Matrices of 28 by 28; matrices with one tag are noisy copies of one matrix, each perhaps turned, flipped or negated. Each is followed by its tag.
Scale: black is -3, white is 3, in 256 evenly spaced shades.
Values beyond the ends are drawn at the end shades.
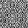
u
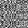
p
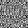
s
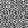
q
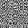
q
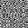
q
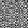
s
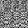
p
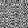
q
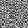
s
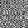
q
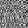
s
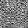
u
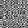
q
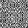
u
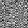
s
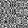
p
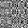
p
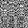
p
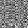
s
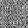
u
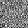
s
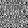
s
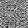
u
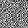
u
